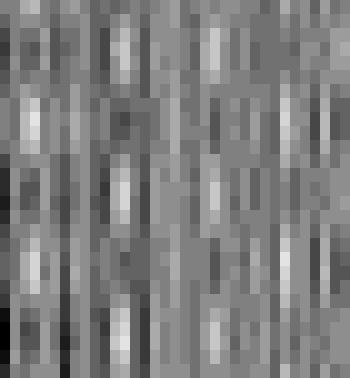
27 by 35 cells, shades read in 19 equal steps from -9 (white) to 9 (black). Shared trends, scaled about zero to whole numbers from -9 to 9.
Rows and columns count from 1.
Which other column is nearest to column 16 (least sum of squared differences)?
5
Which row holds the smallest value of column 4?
9
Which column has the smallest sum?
29
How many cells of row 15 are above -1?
22
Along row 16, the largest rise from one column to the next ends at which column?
14
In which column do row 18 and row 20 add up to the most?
32
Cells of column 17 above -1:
11
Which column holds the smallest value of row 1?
4
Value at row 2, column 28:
1
